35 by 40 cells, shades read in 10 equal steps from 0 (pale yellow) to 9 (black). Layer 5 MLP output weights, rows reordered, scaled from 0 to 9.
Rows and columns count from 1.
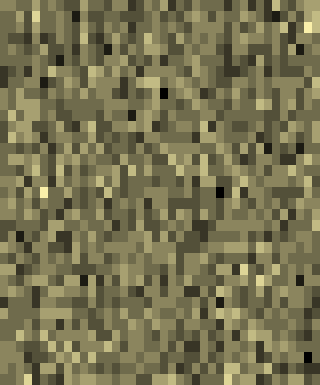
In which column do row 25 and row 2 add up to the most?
10
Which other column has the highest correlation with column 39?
5
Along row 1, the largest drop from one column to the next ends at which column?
35
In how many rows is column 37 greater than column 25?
13
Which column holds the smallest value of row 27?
28
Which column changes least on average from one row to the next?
29
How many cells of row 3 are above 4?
22
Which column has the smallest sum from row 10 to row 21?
26
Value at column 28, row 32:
7
